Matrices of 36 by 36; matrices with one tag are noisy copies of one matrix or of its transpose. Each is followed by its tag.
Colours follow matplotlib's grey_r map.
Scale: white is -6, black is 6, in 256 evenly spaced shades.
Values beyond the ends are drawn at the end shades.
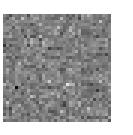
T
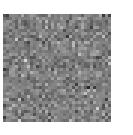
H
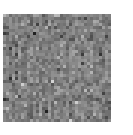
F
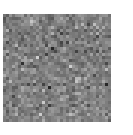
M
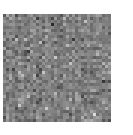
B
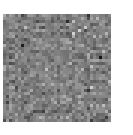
F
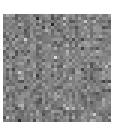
B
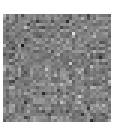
F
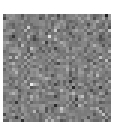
H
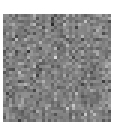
B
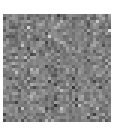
H
